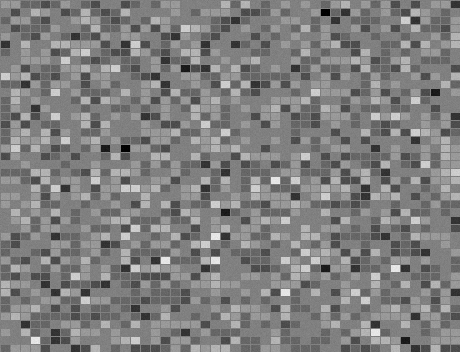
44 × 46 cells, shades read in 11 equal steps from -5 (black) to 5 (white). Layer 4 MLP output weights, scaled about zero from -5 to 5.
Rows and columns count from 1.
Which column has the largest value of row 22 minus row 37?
46
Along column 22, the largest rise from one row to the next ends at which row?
33
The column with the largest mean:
22
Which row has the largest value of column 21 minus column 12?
31
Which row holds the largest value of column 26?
24
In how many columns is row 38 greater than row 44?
18
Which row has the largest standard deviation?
34
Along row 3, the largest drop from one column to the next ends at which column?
42
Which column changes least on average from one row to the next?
45
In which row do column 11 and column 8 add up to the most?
35
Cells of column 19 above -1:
30
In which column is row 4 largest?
19
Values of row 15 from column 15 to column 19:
-3 -2 1 0 0
